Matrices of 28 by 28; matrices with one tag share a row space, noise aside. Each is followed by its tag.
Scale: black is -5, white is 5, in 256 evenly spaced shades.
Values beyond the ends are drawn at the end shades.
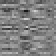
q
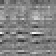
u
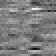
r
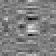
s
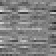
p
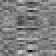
s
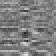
q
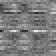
p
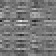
u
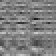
u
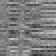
r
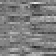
r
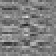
q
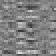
s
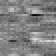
r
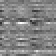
u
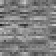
p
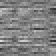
p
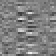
s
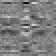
q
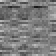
p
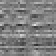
u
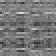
u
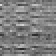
u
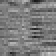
r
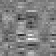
s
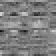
p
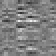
s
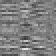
q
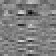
s
